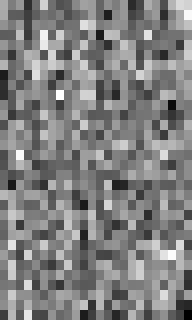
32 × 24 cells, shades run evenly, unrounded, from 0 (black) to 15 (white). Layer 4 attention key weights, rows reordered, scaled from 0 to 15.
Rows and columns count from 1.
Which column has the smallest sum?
13
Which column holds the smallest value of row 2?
14
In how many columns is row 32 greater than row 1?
10
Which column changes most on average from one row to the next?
8
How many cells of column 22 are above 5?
28
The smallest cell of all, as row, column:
32, 24
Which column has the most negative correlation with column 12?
4
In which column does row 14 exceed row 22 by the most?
19
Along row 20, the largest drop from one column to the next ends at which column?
18
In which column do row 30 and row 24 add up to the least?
11
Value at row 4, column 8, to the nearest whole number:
12
